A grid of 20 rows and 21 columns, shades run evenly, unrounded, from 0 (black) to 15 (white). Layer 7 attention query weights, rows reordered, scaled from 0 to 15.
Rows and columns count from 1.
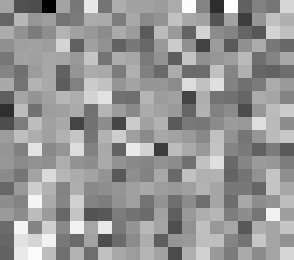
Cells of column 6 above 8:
14
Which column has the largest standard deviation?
4
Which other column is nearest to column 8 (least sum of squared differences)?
11
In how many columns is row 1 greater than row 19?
12
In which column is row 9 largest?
21
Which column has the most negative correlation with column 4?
17
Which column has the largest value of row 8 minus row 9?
7
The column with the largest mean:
3
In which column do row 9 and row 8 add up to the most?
8
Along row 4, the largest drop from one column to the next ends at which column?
6
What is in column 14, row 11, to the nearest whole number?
9
